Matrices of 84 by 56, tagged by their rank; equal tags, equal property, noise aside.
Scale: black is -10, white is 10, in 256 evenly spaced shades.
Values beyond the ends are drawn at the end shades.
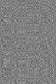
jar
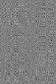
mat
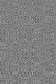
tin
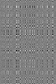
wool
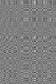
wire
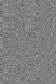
jar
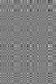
wool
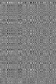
wire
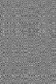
mat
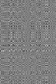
tin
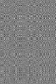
wire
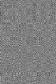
mat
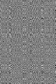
tin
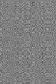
mat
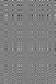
wool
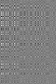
wool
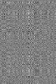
tin
